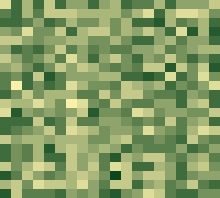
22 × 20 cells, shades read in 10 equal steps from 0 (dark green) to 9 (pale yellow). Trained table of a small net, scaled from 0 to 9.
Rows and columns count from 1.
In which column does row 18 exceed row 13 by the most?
9
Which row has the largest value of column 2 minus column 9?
10
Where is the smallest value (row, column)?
20, 11
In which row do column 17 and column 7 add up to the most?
2
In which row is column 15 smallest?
3
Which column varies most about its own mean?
1
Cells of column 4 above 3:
17
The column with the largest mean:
7
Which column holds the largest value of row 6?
6
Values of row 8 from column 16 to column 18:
1 7 4
